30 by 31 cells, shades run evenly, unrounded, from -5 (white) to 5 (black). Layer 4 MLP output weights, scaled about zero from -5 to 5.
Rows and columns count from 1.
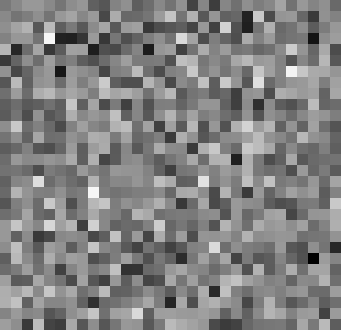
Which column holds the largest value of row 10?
24
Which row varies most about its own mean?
4
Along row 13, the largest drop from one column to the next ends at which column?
17
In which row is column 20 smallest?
23
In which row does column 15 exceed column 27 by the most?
7
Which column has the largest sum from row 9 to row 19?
1
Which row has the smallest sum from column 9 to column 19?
29
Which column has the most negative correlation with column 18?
19
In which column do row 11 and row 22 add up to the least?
11
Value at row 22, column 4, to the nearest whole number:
3
